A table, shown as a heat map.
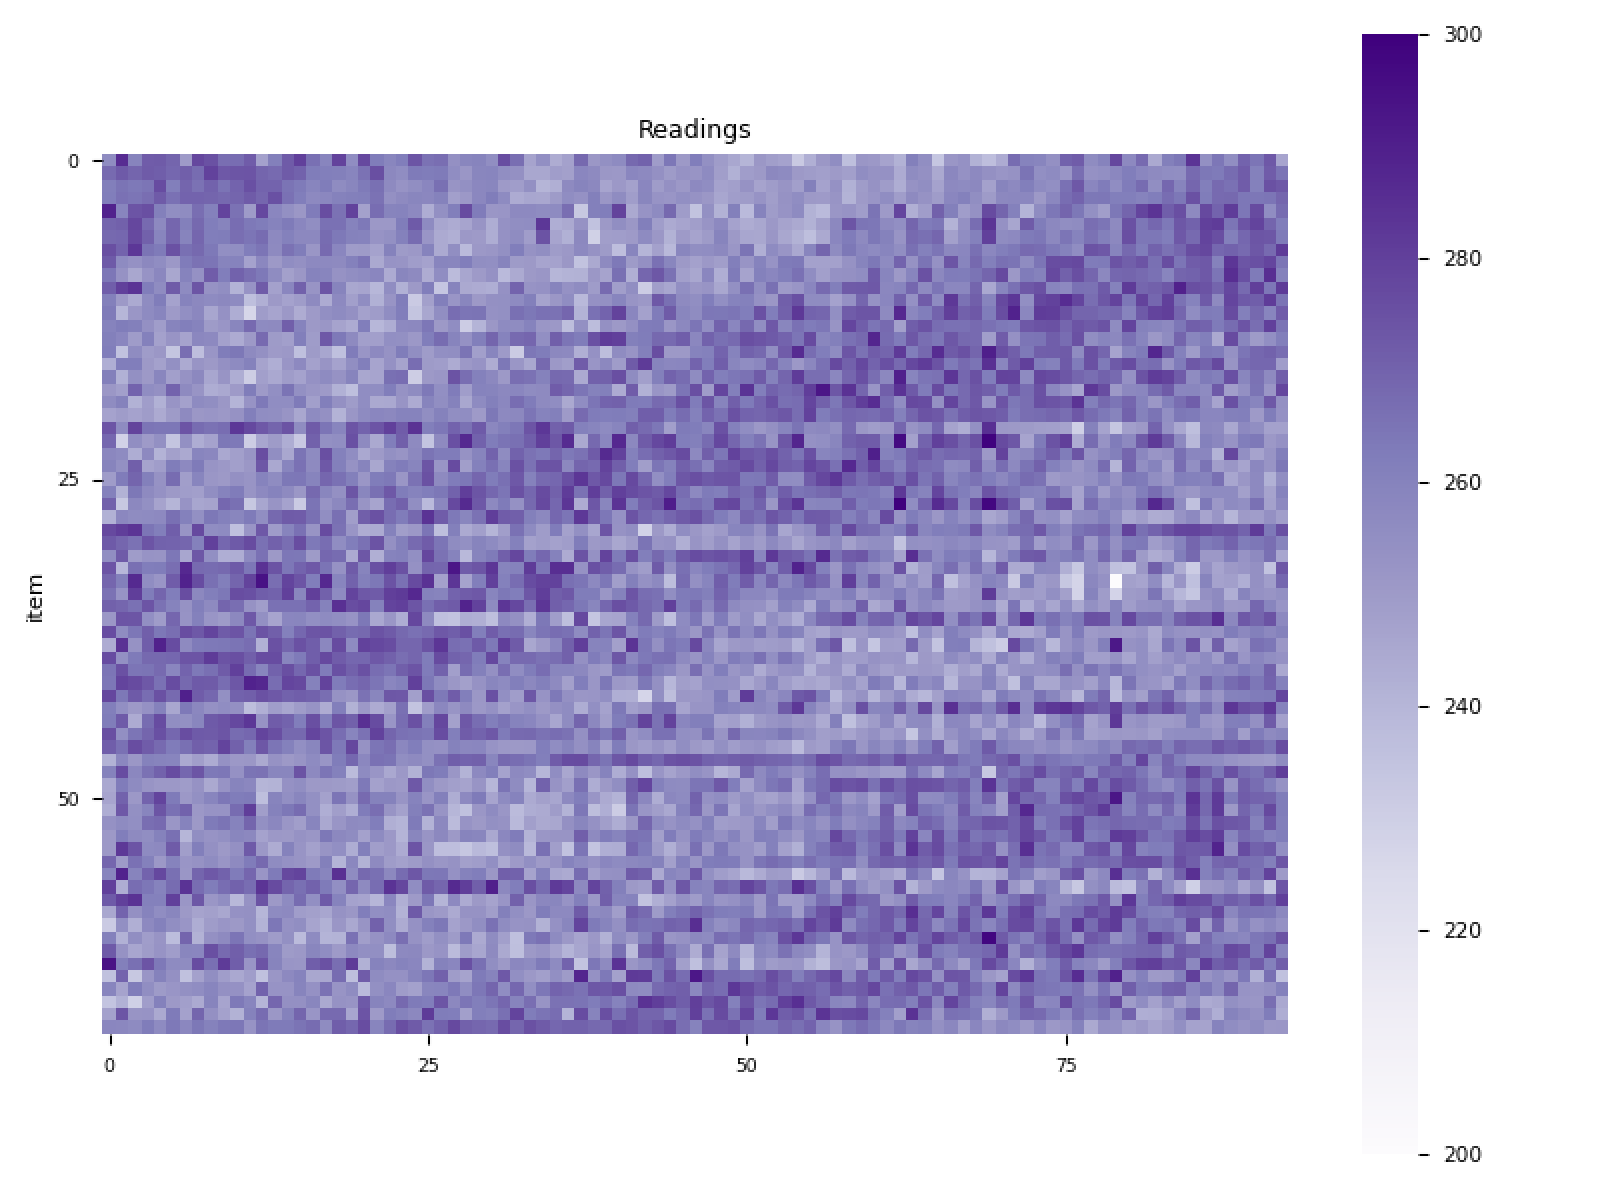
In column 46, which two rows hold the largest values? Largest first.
64, 60
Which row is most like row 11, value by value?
43
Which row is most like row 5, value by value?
6
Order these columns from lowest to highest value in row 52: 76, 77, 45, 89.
45, 77, 89, 76
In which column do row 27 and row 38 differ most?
69
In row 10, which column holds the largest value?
84
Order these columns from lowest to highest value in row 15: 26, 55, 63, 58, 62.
26, 63, 55, 58, 62
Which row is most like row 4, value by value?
63
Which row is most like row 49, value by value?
16
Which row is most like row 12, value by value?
17
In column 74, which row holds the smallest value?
38
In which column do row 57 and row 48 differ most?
85
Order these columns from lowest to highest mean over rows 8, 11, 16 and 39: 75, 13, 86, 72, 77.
13, 72, 77, 86, 75
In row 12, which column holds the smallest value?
11
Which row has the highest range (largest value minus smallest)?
33
